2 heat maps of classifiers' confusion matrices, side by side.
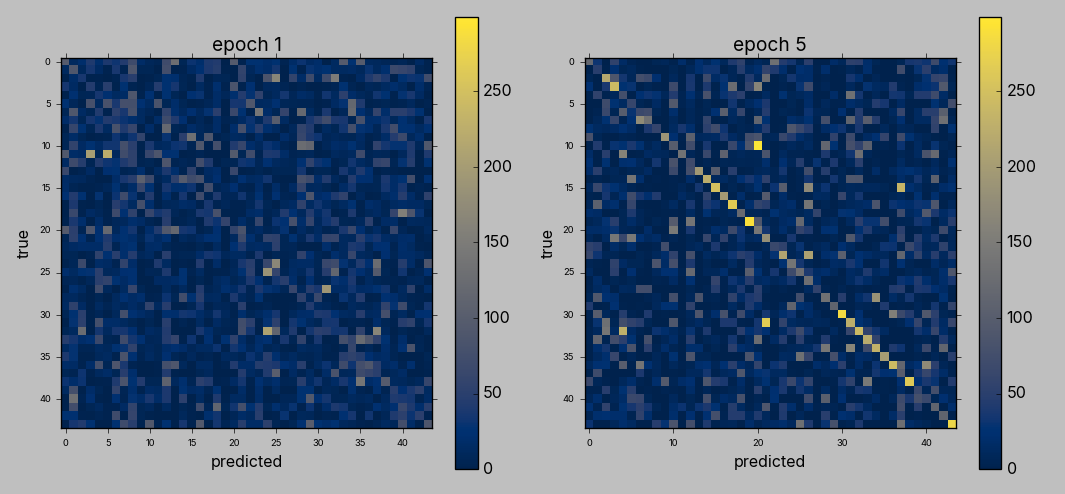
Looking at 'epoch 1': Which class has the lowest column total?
19
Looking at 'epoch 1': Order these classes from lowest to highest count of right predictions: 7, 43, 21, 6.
7, 6, 21, 43
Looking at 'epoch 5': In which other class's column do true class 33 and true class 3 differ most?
1
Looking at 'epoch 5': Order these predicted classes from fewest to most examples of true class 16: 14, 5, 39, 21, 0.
0, 39, 14, 5, 21
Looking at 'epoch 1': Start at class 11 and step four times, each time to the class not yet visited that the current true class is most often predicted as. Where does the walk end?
18
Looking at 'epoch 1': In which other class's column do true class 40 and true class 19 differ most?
1
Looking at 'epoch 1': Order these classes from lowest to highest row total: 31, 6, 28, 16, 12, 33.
28, 31, 16, 12, 33, 6
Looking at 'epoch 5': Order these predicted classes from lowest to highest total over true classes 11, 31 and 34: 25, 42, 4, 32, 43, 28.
25, 43, 42, 32, 28, 4
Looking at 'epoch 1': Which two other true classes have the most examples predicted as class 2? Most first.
32, 24
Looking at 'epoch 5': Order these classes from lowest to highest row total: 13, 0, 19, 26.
26, 13, 0, 19
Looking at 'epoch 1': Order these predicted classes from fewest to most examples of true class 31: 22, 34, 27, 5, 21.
34, 5, 27, 22, 21
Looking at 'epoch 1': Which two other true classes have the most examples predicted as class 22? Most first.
5, 11
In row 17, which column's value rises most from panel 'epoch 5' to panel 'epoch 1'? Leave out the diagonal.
9
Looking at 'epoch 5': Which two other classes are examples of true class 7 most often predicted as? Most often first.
6, 42
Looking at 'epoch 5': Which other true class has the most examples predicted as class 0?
9
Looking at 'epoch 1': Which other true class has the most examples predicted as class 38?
30
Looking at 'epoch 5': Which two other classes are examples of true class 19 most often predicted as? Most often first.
12, 25
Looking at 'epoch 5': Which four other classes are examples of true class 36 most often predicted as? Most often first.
40, 6, 37, 4
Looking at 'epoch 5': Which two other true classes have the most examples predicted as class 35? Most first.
19, 9
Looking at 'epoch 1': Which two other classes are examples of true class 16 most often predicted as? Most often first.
29, 7
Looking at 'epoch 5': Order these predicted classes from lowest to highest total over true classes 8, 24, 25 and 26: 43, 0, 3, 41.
0, 41, 3, 43
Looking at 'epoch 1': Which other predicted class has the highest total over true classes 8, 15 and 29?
12
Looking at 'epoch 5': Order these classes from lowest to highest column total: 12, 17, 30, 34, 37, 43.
30, 34, 43, 17, 12, 37
